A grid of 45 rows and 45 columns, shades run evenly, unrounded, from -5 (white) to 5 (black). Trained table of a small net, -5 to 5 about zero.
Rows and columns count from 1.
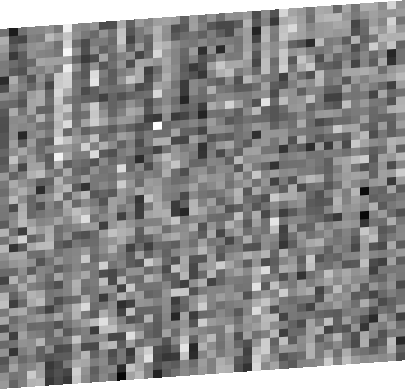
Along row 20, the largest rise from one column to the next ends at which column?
42
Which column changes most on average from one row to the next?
32
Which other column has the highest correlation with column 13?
31
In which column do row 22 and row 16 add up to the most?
29
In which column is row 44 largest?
14
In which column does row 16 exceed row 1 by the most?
44
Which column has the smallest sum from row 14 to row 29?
7
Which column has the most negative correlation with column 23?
11
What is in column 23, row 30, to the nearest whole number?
-2
